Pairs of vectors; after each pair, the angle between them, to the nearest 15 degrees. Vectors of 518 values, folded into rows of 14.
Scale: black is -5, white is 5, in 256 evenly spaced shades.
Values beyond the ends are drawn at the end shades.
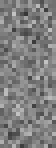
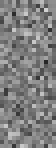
165 degrees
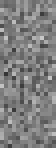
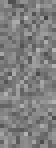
75 degrees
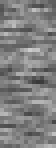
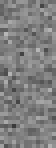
60 degrees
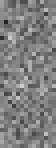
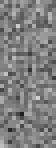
105 degrees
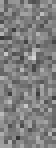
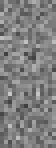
165 degrees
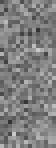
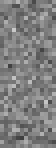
90 degrees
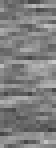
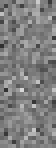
105 degrees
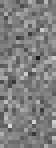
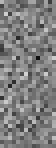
45 degrees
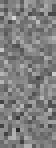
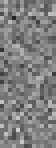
165 degrees
